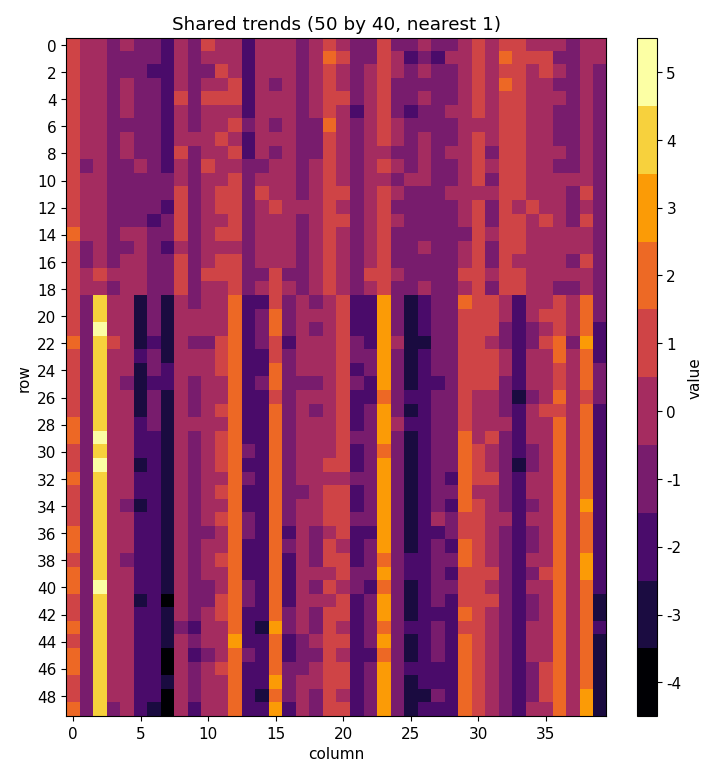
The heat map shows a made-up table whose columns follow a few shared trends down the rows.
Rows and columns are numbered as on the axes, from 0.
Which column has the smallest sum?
7
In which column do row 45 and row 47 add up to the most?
2
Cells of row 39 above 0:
12
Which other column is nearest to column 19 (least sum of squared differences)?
30
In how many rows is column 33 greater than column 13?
19
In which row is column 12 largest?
44
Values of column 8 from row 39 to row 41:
0 0 0
